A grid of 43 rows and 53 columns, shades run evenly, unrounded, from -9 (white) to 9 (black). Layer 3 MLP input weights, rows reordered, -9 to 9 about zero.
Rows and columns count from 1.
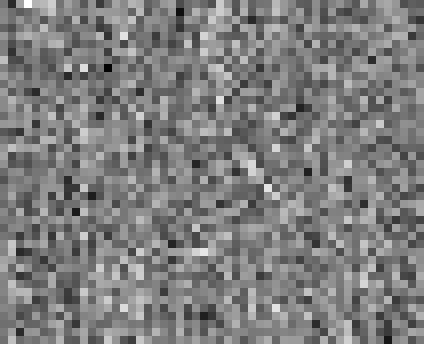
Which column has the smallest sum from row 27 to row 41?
18
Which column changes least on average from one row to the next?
1
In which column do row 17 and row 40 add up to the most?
3
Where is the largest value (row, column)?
9, 14
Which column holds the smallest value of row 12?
25
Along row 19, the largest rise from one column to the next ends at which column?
19
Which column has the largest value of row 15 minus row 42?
13
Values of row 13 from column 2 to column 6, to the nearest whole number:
-4 -1 0 1 2
